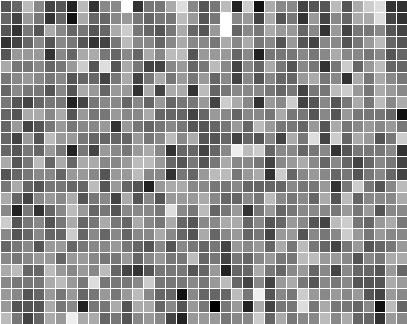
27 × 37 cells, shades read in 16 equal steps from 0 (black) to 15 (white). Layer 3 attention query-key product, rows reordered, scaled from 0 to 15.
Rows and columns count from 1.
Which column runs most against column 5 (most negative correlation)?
35
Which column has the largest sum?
21
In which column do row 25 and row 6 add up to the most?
10
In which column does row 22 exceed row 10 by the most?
37
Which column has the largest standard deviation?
7
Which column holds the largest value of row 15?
26
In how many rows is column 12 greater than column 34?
15
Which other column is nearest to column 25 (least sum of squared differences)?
34
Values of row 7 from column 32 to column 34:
3 10 7
